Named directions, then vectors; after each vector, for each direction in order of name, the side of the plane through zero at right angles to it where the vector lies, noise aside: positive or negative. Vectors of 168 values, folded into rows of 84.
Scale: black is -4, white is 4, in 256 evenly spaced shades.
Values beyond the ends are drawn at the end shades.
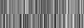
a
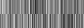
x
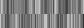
negative, negative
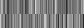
negative, negative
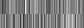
positive, negative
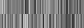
negative, positive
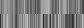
negative, positive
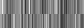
negative, positive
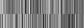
negative, positive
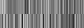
negative, positive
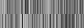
negative, positive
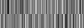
negative, negative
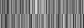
negative, negative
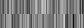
negative, negative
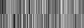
positive, negative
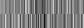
positive, positive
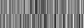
positive, positive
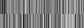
positive, negative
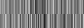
positive, positive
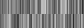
negative, negative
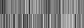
positive, negative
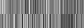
negative, positive
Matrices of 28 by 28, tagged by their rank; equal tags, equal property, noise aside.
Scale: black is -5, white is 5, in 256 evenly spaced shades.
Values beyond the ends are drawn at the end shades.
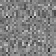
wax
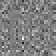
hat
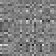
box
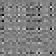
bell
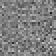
wax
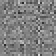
hat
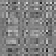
box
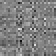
hat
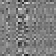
bell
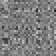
hat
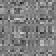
box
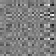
bell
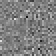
wax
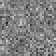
wax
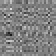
box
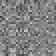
wax
